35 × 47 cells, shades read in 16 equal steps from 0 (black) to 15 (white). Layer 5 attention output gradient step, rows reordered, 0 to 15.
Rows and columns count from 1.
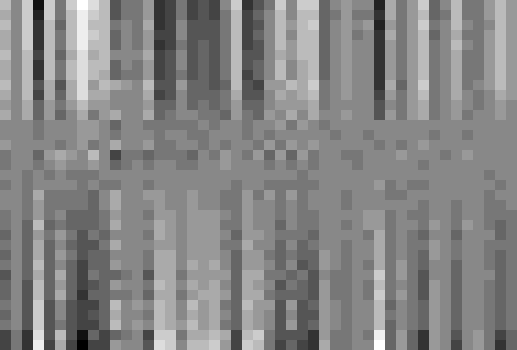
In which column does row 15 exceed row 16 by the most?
11
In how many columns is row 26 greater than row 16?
19
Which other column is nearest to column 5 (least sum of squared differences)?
7
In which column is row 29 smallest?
8
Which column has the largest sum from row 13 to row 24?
35
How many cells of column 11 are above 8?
14
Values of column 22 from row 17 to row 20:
8 8 7 7
